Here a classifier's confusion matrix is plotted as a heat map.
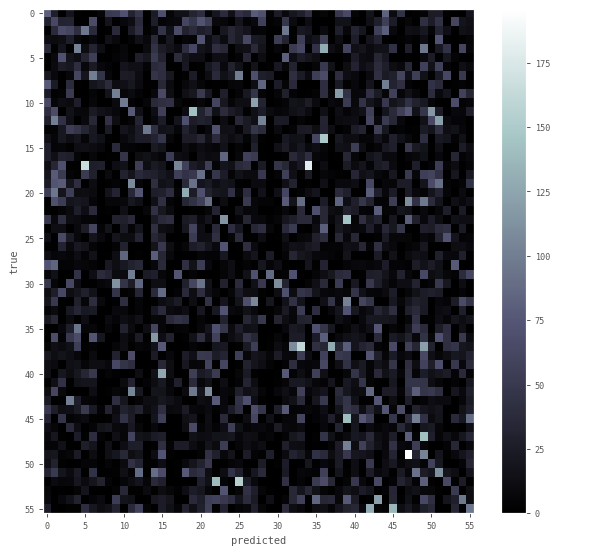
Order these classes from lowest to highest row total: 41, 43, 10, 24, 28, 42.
41, 28, 43, 24, 10, 42
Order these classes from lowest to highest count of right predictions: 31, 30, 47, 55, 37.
31, 47, 55, 30, 37
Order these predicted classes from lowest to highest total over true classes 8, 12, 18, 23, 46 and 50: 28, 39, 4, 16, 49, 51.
4, 16, 49, 39, 51, 28
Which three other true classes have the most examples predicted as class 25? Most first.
52, 7, 38
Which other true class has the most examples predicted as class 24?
46
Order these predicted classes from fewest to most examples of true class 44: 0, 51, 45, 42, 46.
45, 51, 42, 0, 46
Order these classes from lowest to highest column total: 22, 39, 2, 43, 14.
2, 22, 43, 14, 39
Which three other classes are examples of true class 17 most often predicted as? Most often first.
34, 5, 2
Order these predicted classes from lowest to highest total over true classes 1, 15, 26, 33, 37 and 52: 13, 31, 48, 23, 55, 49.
13, 55, 48, 31, 23, 49
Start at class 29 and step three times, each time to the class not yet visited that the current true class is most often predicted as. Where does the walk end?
51
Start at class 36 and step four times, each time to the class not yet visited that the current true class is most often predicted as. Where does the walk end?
49
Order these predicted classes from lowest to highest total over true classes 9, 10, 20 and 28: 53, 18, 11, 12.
11, 12, 53, 18
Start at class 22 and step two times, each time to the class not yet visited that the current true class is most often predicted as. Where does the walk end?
3
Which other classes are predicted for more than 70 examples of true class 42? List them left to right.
11, 19, 21, 48
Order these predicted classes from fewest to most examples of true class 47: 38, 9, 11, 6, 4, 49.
38, 9, 4, 6, 11, 49
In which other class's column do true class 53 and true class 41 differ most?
23
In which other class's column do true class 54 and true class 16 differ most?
43
